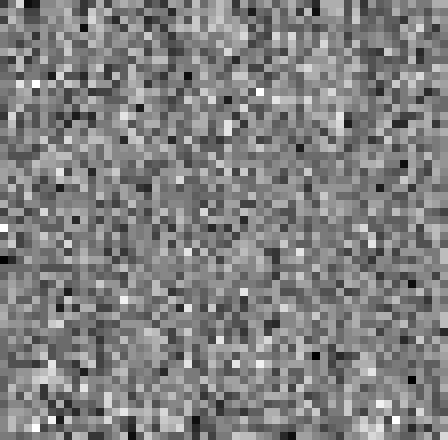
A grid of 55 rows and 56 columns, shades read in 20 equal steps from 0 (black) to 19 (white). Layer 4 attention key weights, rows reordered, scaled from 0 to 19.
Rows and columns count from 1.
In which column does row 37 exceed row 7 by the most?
53
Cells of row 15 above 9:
30
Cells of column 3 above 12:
6
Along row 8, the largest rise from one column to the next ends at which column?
3
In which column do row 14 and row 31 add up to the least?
22
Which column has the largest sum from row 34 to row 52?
24
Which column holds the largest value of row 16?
29
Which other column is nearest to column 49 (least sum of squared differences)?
32
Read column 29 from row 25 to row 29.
10 12 11 11 4
